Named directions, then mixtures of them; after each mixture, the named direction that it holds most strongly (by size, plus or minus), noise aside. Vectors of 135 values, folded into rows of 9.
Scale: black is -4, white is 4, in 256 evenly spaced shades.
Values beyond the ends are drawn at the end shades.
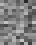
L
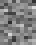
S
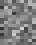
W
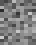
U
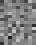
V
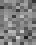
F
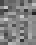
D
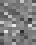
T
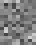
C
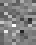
T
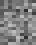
D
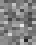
S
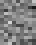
S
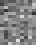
D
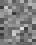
W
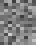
S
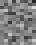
S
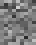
F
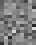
V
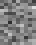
S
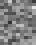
S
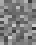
V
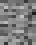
L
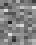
S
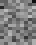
S
